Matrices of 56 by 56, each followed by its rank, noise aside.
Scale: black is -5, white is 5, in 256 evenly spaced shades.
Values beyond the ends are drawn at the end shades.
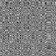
four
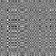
one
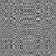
two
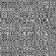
four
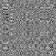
four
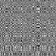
two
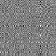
four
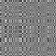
one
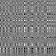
one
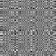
three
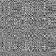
four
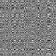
three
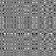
two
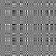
one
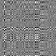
two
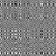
two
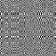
one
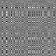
one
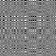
one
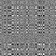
one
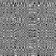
three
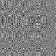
four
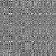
four
